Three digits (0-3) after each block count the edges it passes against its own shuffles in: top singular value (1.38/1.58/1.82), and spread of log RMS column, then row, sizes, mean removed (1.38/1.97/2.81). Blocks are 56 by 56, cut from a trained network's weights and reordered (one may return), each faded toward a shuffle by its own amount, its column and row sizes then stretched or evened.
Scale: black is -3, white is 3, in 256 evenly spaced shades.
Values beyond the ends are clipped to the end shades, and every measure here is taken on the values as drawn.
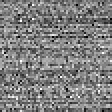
3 0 1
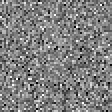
0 0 0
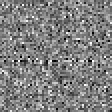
2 0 1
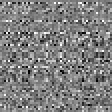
3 1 3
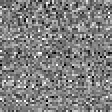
2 1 2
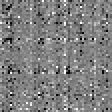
2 2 2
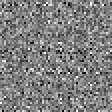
1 1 2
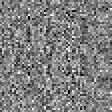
2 2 0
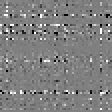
1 2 3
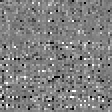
0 1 3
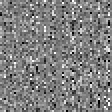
0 3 0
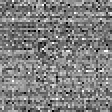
3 1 1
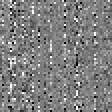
0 3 0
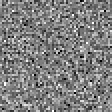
1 0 0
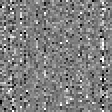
0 3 0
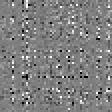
0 3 2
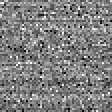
1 0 0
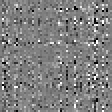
0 3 2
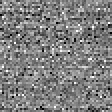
1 0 1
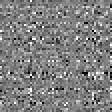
2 2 3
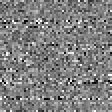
1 0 3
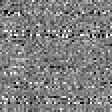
1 0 3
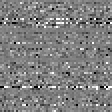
2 0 3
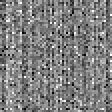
3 1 1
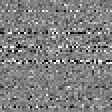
1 0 3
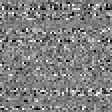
1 0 3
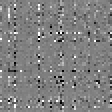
1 3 2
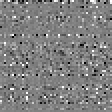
0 2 3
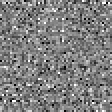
0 0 2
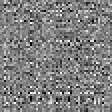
3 2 2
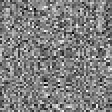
3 0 1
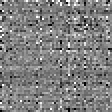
2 2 2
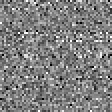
2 0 2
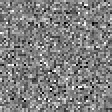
0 1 1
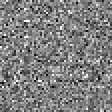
0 0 1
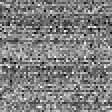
3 0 1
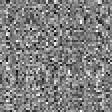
3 2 0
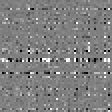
3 2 3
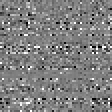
1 1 3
